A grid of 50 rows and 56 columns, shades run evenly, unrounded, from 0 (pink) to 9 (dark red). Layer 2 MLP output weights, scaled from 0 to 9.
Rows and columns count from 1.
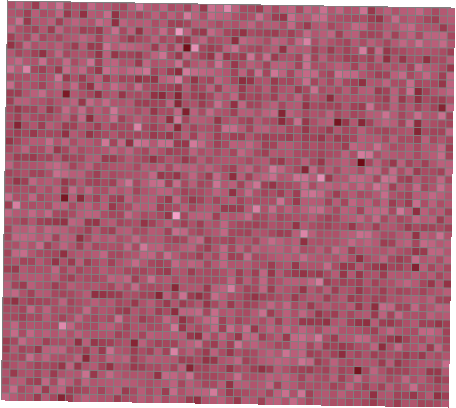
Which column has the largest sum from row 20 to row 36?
8
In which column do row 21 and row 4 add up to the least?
22
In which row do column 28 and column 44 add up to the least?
1
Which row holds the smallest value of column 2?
26
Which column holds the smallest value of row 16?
17
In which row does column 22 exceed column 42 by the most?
9
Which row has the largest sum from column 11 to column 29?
12
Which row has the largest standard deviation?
6
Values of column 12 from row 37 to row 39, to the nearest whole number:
7 4 5
